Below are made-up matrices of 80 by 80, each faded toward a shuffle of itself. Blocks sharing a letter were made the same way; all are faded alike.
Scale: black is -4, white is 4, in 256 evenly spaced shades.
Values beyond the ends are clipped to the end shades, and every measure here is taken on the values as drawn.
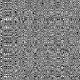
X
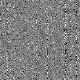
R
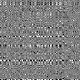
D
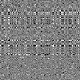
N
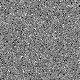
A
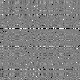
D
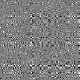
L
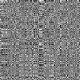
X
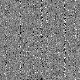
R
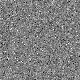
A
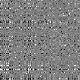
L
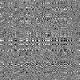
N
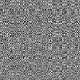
X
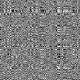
N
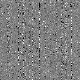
R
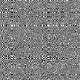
N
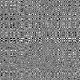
N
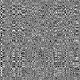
X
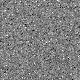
A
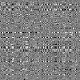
N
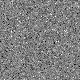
A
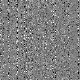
R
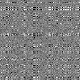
D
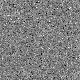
A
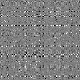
L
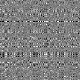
N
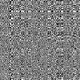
X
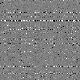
L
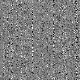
R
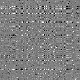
L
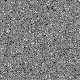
A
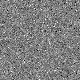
A
